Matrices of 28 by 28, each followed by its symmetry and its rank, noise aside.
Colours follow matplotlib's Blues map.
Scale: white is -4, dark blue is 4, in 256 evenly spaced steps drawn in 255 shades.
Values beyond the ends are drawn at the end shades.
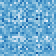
no symmetry, rank four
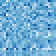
no symmetry, rank three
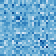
symmetric, rank three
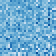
no symmetry, rank four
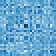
symmetric, rank four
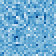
symmetric, rank five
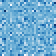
antisymmetric, rank four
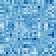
antisymmetric, rank four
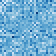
symmetric, rank four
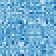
no symmetry, rank four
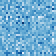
no symmetry, rank four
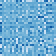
antisymmetric, rank four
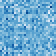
no symmetry, rank five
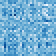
no symmetry, rank four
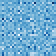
no symmetry, rank four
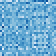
no symmetry, rank three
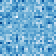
symmetric, rank four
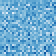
no symmetry, rank four
